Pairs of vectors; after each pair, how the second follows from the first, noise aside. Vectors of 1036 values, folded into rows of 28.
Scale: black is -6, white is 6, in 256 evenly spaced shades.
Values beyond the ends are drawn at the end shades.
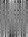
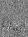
wrapped around, negated, partly zeroed.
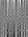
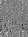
wrapped around, partly zeroed.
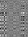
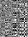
wrapped around, scaled up.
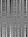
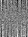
reversed, negated.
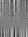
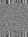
wrapped around, negated, partly zeroed.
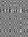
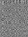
wrapped around, shrunk.
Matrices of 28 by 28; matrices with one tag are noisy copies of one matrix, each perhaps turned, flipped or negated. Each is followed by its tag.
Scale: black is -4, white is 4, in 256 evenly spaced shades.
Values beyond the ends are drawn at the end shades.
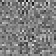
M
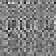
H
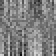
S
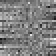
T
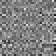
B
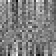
T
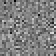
M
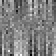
S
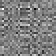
H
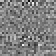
M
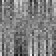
S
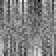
S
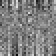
T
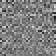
B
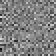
B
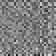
B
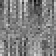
S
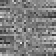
T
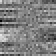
S
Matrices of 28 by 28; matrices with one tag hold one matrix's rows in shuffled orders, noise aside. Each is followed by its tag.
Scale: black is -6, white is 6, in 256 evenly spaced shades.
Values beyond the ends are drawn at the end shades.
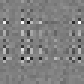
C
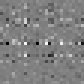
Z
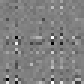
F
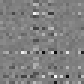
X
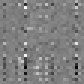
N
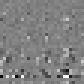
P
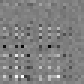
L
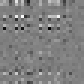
L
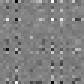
F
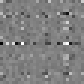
P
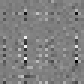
N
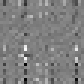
N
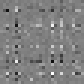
F
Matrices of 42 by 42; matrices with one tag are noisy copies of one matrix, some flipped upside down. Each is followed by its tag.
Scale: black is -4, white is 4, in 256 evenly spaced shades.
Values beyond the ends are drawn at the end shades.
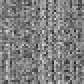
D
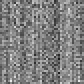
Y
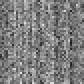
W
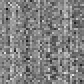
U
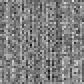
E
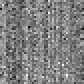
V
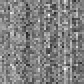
U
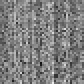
W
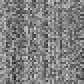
V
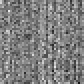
D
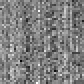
U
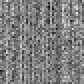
E
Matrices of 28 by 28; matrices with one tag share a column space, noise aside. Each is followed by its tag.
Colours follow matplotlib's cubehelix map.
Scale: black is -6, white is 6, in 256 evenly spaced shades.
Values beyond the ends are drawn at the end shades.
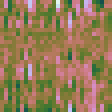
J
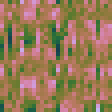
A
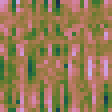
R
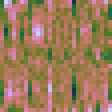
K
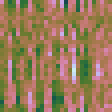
R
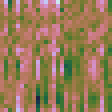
R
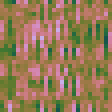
A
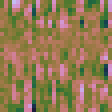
J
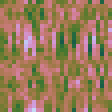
A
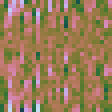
J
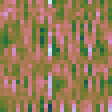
A
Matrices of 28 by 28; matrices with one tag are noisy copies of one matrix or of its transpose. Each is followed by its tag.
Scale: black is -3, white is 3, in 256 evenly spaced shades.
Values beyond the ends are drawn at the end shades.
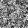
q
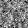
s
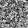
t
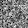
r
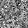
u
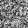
u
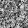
u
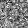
r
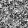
s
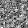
u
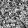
u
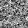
u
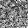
t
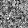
r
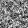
s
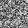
u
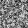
u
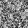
s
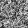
u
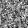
s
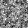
q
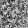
t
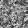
q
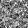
s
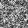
q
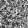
t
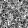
s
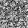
t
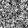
u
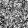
q
